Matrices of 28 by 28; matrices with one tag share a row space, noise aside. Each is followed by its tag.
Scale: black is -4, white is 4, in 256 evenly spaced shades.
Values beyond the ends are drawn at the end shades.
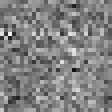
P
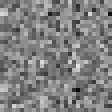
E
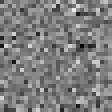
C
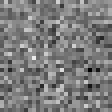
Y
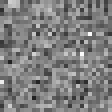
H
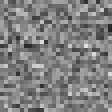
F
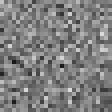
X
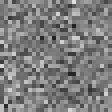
P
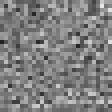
F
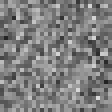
C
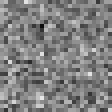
F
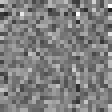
E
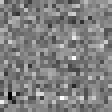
P
